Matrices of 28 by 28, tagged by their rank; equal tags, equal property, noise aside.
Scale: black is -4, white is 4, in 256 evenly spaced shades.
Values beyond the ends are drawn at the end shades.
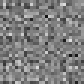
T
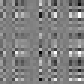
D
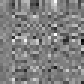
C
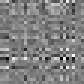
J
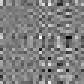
J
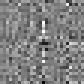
T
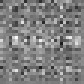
C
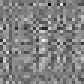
C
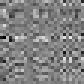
C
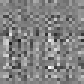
C
